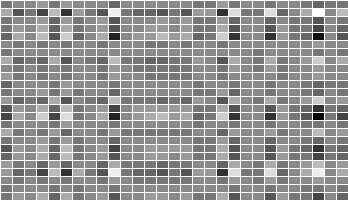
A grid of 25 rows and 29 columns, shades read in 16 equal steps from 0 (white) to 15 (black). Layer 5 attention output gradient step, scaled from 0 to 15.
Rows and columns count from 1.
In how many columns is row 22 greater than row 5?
16
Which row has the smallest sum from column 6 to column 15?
15
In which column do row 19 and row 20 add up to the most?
27
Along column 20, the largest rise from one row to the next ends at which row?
3
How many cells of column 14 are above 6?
17
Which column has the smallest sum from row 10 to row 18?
6
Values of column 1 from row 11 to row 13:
9 8 6
